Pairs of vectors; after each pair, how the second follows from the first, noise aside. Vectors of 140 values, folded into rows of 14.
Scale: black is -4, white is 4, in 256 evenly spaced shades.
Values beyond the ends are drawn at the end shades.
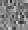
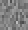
shrunk.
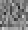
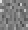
wrapped around, negated, partly zeroed.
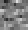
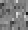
wrapped around, negated, partly zeroed.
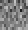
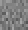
reversed, shrunk.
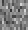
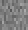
shrunk.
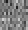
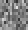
sign-scrambled.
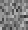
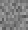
shrunk.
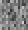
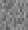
wrapped around, shrunk.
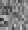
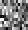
negated, scaled up.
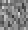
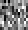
negated, scaled up.
